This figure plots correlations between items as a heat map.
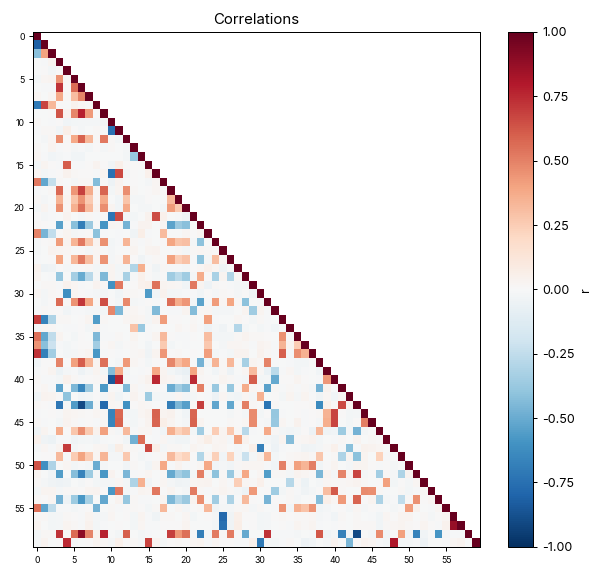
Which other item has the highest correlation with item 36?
0
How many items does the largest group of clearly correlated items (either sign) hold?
22
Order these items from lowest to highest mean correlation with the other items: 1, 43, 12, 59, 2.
43, 1, 2, 59, 12
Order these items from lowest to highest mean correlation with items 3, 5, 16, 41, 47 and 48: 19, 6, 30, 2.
30, 2, 19, 6
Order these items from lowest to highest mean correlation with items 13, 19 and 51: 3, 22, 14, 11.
14, 3, 11, 22
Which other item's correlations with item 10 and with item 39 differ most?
40
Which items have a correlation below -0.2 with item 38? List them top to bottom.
22, 28, 41, 43, 51, 54
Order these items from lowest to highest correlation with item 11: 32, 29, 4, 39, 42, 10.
10, 32, 42, 4, 39, 29
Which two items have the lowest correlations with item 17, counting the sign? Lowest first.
1, 8
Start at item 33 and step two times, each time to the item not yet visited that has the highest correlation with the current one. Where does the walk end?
37
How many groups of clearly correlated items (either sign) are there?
6
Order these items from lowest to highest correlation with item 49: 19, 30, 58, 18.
30, 19, 18, 58
